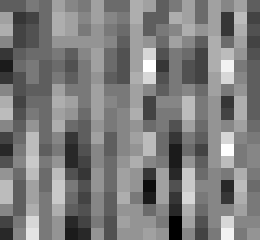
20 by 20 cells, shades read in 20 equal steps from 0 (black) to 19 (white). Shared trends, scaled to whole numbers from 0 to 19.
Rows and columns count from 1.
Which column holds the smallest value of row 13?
14
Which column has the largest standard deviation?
18
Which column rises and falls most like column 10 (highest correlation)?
13
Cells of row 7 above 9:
6
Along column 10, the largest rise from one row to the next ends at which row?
8
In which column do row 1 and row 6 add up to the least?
1
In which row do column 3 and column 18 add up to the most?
20
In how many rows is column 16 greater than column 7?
10
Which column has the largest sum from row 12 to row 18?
3
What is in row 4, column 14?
12
